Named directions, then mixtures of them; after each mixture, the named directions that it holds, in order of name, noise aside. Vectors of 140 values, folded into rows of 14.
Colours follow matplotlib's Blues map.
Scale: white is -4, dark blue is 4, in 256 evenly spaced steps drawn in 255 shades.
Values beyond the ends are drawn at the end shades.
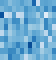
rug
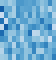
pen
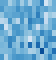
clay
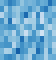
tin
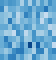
clay, rug, tin.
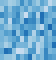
tin.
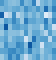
rug.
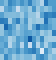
clay.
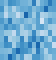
rug, tin.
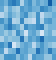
tin.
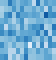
clay, pen, rug.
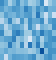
clay.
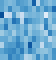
rug.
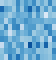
clay, pen, rug.
